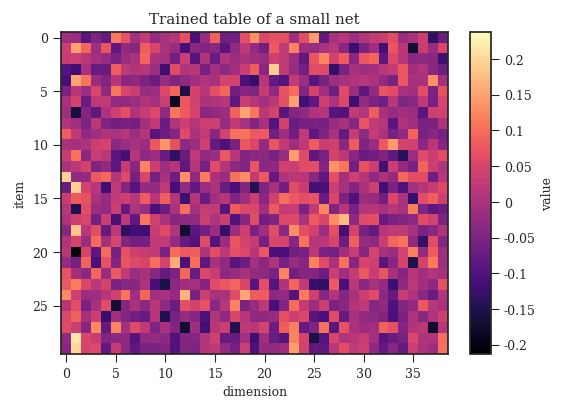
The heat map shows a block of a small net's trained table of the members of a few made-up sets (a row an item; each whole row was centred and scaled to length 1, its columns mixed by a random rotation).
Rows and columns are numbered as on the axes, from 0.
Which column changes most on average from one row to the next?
1
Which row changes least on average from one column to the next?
8
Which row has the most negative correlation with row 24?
5
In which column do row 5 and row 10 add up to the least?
12
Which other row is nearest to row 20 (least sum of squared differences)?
7
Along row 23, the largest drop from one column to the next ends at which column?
28
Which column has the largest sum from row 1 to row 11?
23
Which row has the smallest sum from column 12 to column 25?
14
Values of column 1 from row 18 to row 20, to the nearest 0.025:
0.175 0.05 -0.2
